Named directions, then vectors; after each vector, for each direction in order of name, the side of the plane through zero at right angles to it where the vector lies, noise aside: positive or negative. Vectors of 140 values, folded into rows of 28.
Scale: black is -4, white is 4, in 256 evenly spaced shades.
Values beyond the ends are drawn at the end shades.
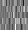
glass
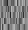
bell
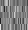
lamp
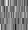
negative, negative, positive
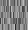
positive, negative, positive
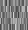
negative, positive, negative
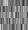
negative, positive, positive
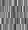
negative, negative, negative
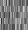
negative, positive, negative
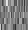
negative, negative, positive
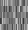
negative, positive, positive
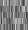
negative, positive, negative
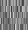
negative, positive, negative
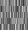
negative, positive, negative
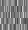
negative, negative, negative
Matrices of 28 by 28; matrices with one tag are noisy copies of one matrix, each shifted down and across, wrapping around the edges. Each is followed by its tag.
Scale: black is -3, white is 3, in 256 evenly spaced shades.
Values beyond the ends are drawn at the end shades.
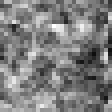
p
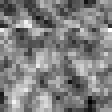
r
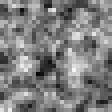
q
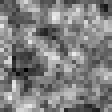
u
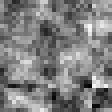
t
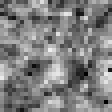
q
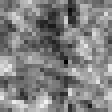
p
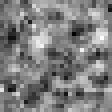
q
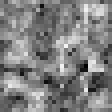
t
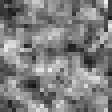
u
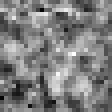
r
